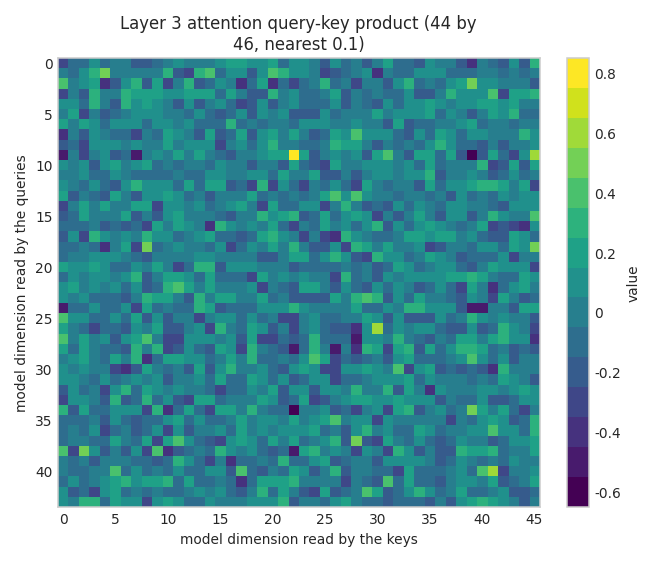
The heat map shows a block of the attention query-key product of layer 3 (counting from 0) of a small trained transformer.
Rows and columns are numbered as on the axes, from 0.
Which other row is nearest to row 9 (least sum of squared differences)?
24
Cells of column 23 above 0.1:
6
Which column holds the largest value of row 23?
29
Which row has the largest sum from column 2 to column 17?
3
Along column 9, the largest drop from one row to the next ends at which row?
39
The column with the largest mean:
45
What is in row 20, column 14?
0.3
